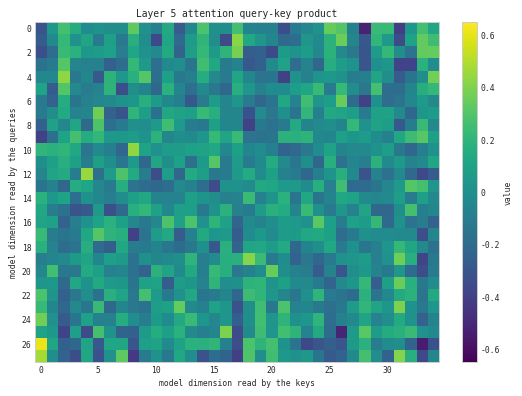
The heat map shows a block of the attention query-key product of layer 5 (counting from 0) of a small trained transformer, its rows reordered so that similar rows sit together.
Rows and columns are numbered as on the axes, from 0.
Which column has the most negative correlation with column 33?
0
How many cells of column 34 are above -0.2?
25
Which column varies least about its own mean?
27
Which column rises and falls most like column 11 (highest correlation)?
29
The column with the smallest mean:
22
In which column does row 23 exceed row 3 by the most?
31
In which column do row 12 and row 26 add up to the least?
33
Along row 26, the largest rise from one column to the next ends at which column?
18
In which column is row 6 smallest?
28
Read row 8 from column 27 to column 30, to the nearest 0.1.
0.2 0 0.1 0.1
